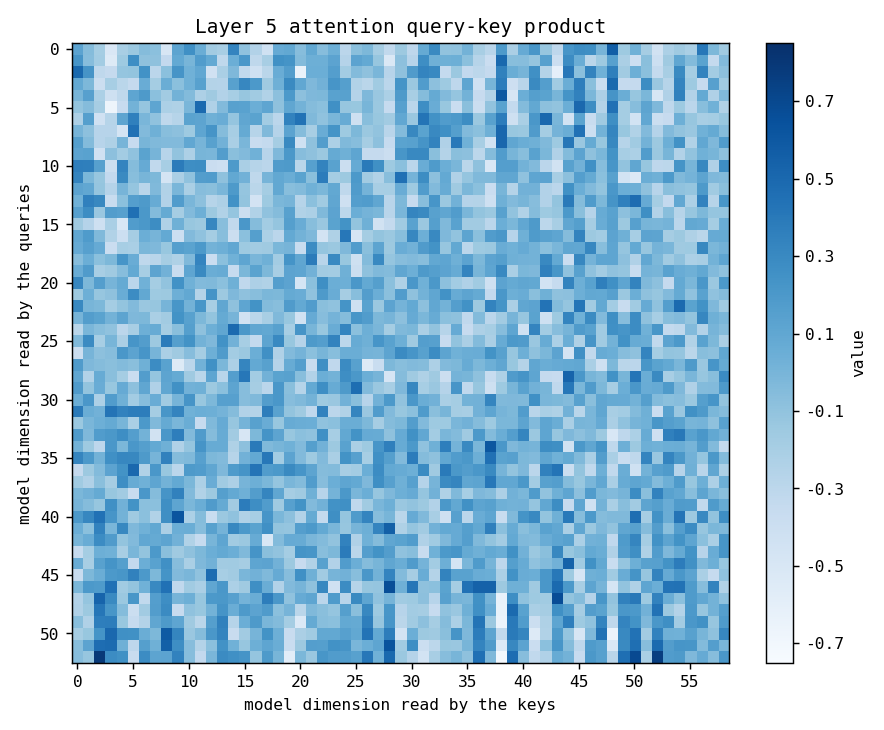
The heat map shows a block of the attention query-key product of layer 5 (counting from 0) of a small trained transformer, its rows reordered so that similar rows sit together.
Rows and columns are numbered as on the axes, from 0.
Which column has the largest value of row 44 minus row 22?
44
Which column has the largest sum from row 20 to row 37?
30
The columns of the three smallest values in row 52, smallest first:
38, 19, 31
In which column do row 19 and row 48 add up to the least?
9
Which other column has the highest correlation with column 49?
50
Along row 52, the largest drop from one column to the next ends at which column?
51
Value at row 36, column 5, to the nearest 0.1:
0.5
